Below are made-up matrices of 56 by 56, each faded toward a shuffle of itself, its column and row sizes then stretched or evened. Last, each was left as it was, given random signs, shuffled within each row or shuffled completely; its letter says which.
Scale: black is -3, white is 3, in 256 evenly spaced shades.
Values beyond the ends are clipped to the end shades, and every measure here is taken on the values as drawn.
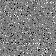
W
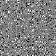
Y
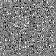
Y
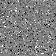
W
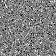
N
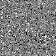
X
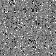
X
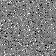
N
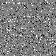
W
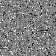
W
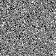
X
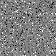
X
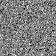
W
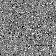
W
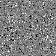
X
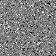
W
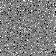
X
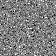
N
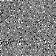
X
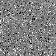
X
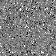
X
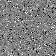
N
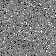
N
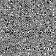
X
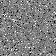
N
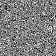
X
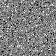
N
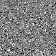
W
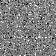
W
